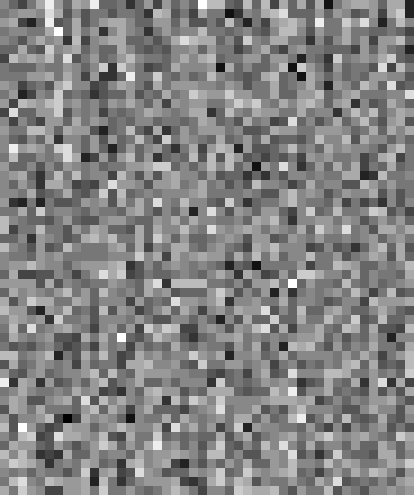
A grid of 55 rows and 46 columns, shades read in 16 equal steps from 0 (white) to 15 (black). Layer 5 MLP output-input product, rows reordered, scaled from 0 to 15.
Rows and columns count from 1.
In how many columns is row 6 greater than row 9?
25
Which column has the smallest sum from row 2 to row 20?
6
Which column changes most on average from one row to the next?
18
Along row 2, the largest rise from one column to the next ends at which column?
46
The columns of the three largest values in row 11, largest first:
3, 11, 4
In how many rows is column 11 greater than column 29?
23
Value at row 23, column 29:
9
